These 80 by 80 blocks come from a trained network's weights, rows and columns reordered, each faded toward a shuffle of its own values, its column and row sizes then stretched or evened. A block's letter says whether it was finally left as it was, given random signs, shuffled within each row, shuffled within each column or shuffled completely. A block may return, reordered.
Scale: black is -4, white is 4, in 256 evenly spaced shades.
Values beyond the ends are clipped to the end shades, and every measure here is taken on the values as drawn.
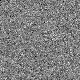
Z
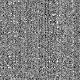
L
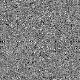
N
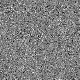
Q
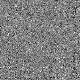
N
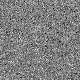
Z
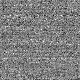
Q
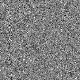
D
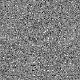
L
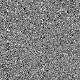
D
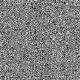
L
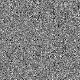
N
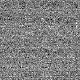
L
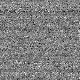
Q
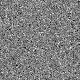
Z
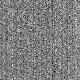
D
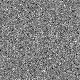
Z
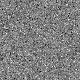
Z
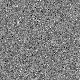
Z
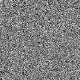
N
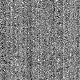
D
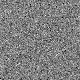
Z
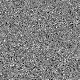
Q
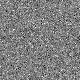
Z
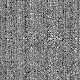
L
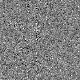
D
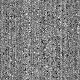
D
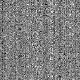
L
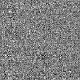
L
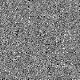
N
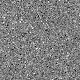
Z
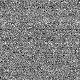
Q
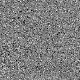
N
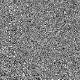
N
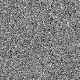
D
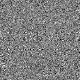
N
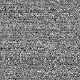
L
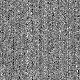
D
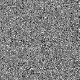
N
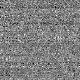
L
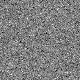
Z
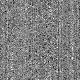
D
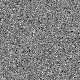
Z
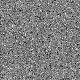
Z
